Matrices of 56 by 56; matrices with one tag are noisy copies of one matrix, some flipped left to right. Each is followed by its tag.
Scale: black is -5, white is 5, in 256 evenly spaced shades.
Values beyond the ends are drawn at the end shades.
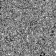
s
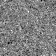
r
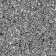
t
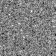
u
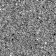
t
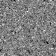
r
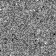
t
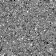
r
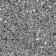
t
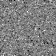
r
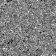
r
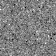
t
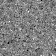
r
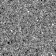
r
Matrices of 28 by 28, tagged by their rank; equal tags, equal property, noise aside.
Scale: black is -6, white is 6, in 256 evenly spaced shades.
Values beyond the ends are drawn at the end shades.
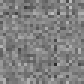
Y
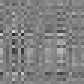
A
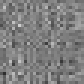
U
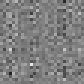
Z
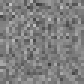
Y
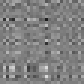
A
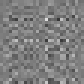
A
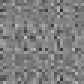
U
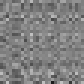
U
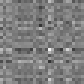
A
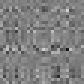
U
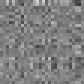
U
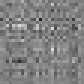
U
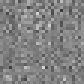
Y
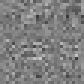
Y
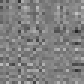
U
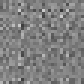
Z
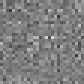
Y
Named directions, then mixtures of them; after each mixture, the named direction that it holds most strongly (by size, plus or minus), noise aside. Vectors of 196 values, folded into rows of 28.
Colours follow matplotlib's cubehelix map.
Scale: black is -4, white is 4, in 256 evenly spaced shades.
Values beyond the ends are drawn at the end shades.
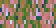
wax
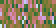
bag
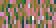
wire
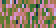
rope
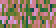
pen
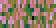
pen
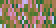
bag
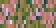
wax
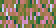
wax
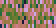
bag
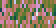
rope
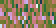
bag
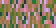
bag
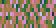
wax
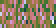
bag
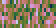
rope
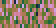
rope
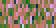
rope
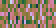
wire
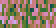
pen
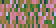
rope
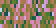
wax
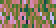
bag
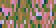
wax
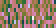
wire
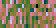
rope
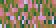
bag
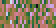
rope
